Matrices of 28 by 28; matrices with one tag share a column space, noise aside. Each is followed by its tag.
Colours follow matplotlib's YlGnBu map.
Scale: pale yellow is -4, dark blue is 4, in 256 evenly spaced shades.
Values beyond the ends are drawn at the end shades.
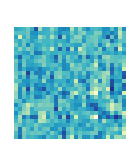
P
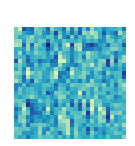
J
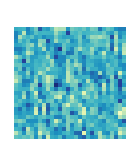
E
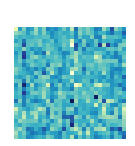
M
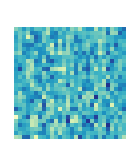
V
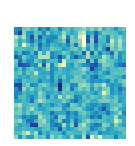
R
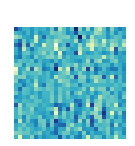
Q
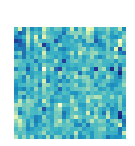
Q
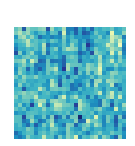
V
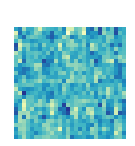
J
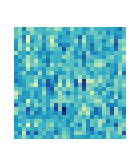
E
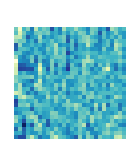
V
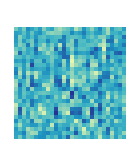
E
